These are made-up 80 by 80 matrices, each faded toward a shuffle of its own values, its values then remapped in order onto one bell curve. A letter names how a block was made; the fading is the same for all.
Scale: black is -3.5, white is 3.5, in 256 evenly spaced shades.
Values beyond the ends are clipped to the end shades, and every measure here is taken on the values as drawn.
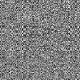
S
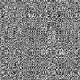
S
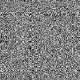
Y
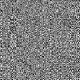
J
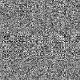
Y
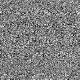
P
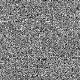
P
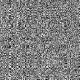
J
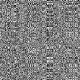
S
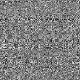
Y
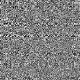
Y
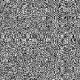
J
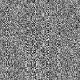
J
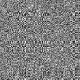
S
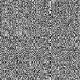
J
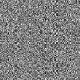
J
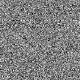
P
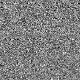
P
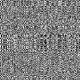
S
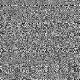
Y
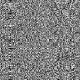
J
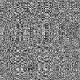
S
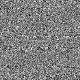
P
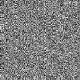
J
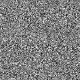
P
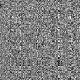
J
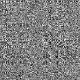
Y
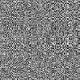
S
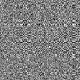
S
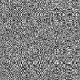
S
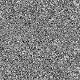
P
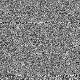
P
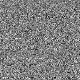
P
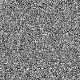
P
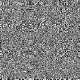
Y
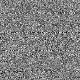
P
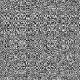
S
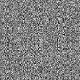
J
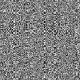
J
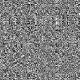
J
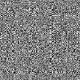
Y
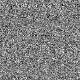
P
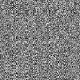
J
